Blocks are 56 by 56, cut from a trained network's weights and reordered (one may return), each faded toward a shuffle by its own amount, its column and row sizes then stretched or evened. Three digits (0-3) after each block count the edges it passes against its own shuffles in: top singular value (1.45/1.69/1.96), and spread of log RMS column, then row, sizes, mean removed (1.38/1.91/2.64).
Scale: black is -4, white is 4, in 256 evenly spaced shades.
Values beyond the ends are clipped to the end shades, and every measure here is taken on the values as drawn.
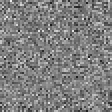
2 0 2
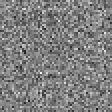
2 1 0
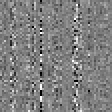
3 3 0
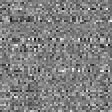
3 0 3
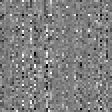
1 3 1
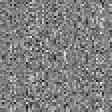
2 3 0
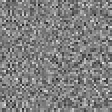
3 1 1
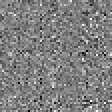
2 2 2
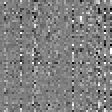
2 3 1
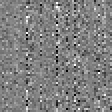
2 3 0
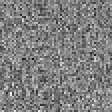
2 1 1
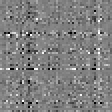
2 2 3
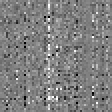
2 3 1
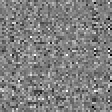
2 2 2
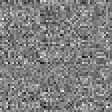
3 1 2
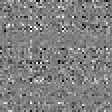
1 2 3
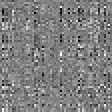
3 3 2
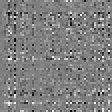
1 3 3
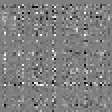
1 3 3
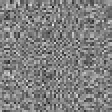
3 2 0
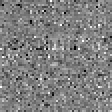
0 0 2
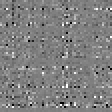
0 2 3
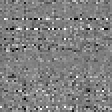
1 1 3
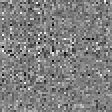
0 2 2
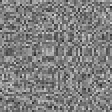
3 0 0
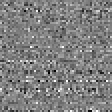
2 0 3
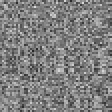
3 0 0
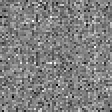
0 0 1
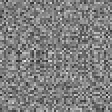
3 0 2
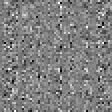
0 3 1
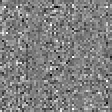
1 2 1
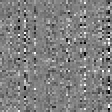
3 3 1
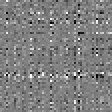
3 3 3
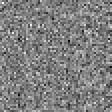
0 0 0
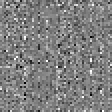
0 3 1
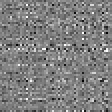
3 2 3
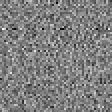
2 0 1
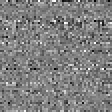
1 0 3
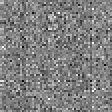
1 0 2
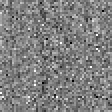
0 1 0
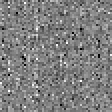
0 2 1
